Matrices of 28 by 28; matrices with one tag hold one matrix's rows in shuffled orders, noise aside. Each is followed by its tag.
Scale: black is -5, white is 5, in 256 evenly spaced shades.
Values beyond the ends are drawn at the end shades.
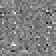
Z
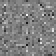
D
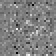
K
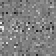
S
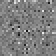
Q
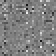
D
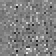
K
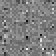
D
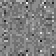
D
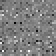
S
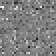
S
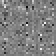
D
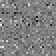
S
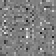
D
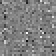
D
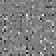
D
